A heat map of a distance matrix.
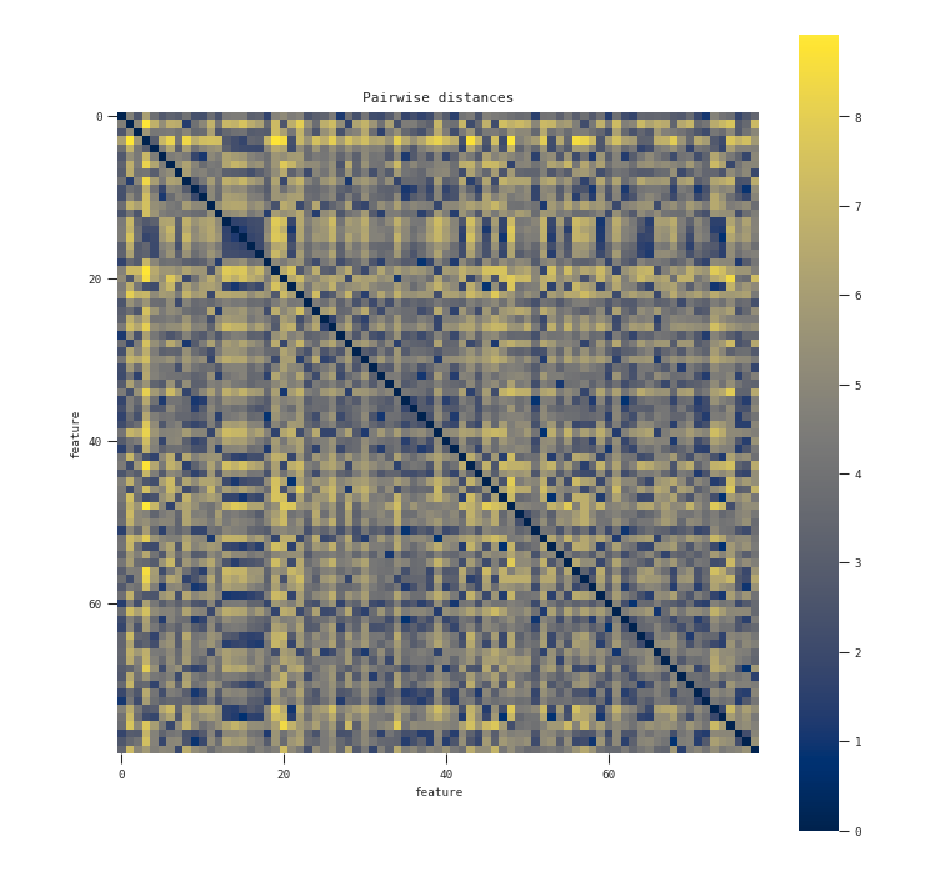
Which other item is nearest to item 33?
54
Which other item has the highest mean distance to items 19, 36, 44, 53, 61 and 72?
3
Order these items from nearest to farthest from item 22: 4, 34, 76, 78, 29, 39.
39, 29, 78, 4, 76, 34
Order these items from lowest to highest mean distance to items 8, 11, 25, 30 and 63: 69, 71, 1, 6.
71, 69, 6, 1
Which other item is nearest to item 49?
50
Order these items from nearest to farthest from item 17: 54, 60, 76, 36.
36, 60, 76, 54
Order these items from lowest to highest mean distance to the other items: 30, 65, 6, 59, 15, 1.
65, 59, 15, 30, 6, 1
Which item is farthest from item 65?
19
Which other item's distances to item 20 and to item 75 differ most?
34
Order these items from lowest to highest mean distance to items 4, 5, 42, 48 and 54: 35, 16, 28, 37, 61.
35, 16, 37, 61, 28
